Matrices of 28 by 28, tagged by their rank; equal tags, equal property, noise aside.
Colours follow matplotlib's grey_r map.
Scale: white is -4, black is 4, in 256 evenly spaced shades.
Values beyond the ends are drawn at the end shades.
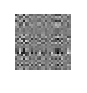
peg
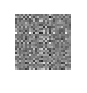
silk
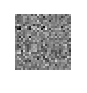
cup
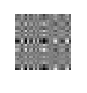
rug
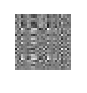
peg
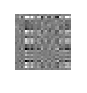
rug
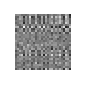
rug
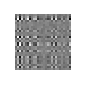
rug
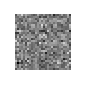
cup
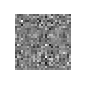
cup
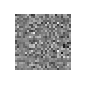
cup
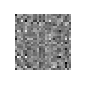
silk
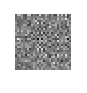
silk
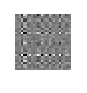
rug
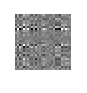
rug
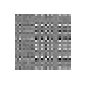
rug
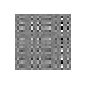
rug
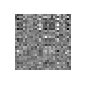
peg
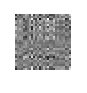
peg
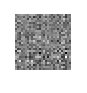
silk
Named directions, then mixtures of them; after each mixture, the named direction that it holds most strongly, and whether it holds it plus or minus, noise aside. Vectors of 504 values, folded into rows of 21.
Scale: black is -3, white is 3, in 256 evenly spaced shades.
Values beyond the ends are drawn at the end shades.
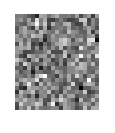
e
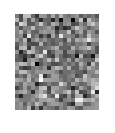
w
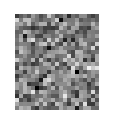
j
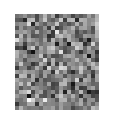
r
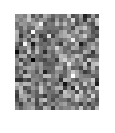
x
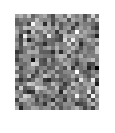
j, minus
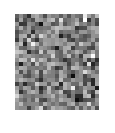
x, minus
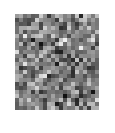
j, minus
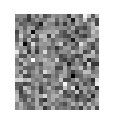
x, minus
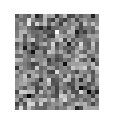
r, plus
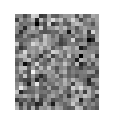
e, minus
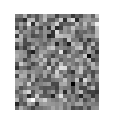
r, plus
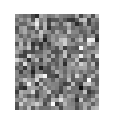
e, plus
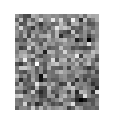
w, minus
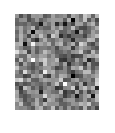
x, minus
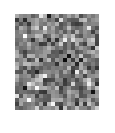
j, minus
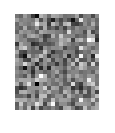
e, plus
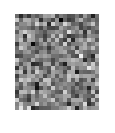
j, plus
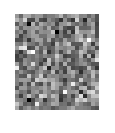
r, minus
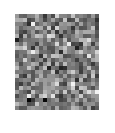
r, minus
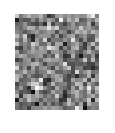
j, minus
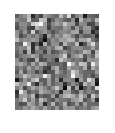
x, plus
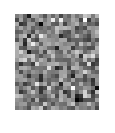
w, minus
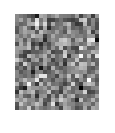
e, plus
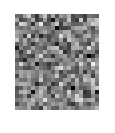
w, plus
